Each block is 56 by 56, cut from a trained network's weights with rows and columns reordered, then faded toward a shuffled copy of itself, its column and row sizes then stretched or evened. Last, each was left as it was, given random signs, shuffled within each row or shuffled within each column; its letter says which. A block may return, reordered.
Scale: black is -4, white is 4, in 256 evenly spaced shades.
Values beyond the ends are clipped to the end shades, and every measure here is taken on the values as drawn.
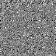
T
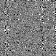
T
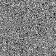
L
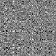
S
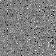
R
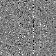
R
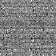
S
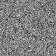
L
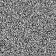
L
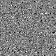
L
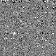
T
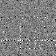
T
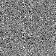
T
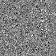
R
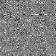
T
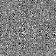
T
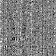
S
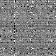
S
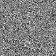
T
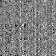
S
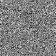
T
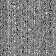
R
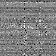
S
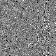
R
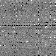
S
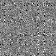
T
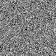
L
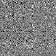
T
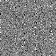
R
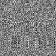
S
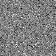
L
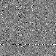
T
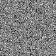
R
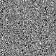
R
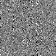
R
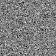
T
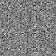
S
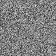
L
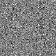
T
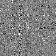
T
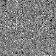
T
